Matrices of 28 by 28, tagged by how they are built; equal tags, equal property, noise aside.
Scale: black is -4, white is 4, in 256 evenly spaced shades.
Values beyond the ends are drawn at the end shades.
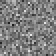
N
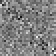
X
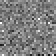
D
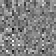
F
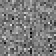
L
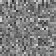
F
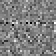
D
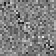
X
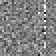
L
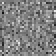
F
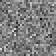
N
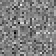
F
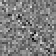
X
